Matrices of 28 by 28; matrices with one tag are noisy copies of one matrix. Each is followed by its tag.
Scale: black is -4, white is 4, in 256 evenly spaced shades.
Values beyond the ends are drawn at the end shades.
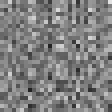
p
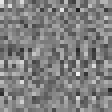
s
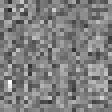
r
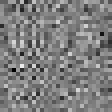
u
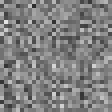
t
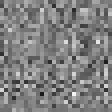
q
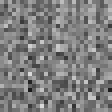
p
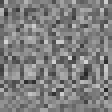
q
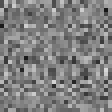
q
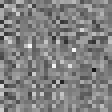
t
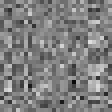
r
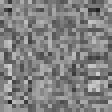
r
